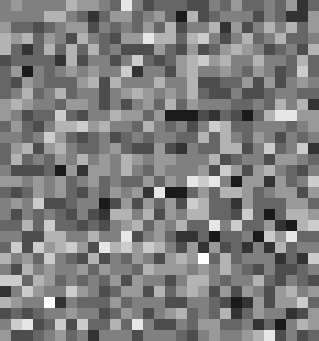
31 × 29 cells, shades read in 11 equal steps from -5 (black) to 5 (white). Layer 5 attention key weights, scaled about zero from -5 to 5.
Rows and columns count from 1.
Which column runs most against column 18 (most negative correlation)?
25
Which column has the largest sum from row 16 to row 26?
19
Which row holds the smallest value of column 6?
16
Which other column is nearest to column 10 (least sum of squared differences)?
7
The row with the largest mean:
4
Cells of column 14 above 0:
10
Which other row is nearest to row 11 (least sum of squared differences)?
22
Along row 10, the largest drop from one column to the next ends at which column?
29
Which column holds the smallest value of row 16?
6
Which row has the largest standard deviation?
11
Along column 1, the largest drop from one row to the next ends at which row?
27
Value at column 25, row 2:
0
